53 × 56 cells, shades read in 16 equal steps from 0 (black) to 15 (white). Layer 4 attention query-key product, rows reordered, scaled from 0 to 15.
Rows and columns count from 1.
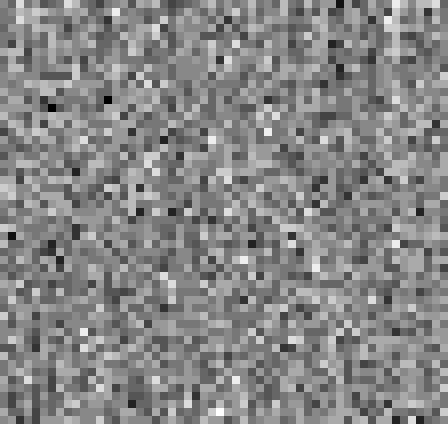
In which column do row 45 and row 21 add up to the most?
19
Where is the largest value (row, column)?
52, 28
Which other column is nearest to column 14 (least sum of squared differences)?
48
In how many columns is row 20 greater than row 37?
25
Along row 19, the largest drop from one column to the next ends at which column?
36
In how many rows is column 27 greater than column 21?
25
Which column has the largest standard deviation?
50
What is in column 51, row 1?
11
